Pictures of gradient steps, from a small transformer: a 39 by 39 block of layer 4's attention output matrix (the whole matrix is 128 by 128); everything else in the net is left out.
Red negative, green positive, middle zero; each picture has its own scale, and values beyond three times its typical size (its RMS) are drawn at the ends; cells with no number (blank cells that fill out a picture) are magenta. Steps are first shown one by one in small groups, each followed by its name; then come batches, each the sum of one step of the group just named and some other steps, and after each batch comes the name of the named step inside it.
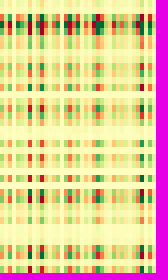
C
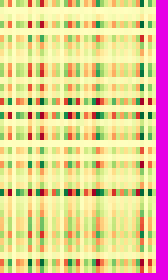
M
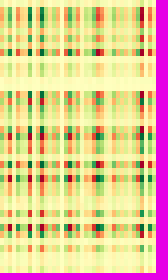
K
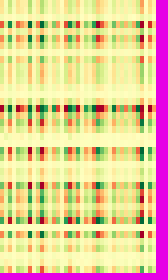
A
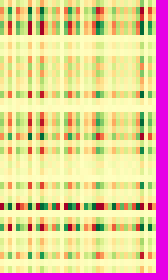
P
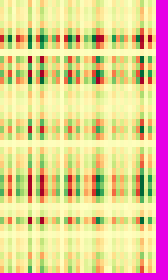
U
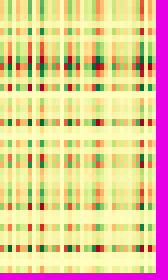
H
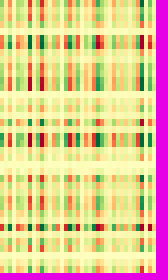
M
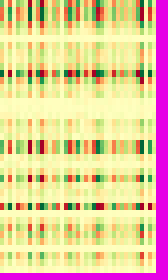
P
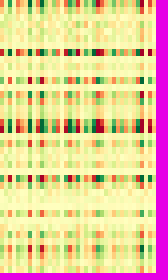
K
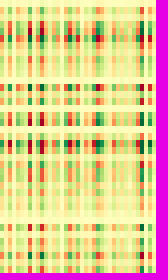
P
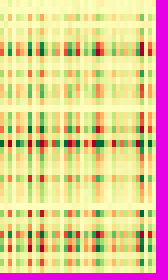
K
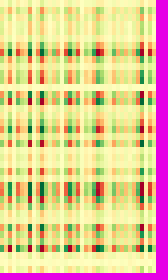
C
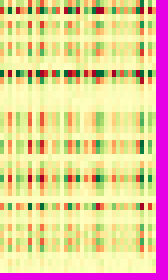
P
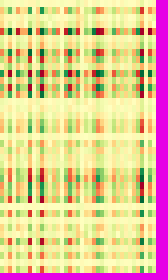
H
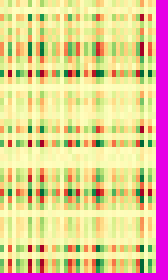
C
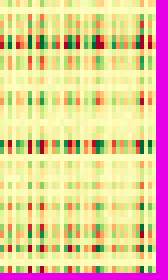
A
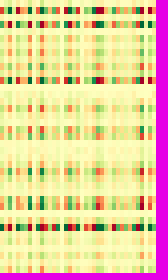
P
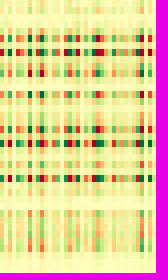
K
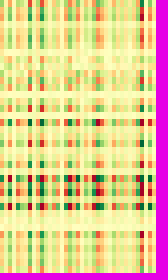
H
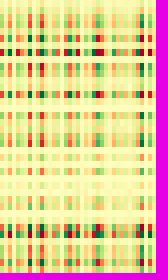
M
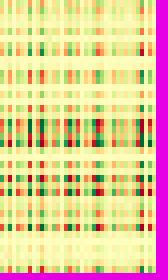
C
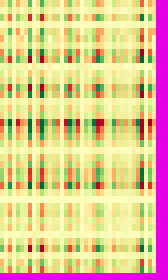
H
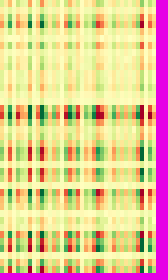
A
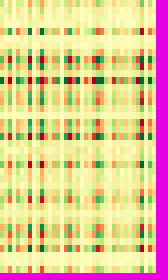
H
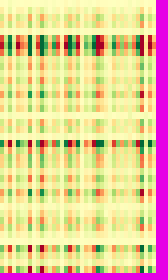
A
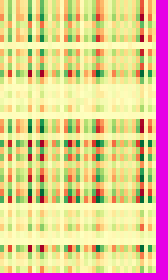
C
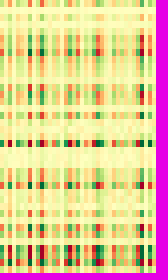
M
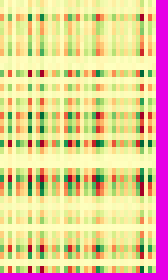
C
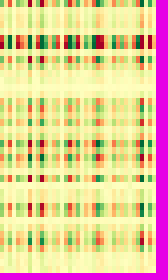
U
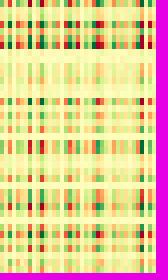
A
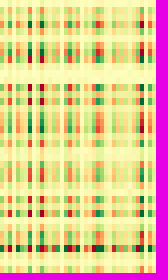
K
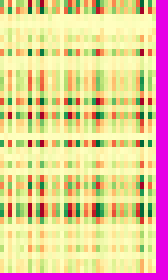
M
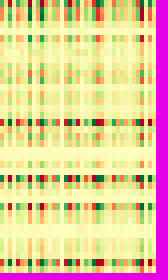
U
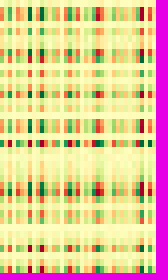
C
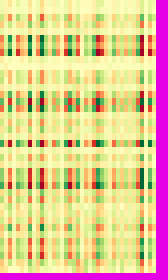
A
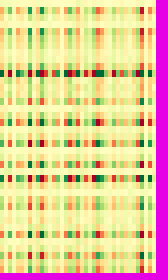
U
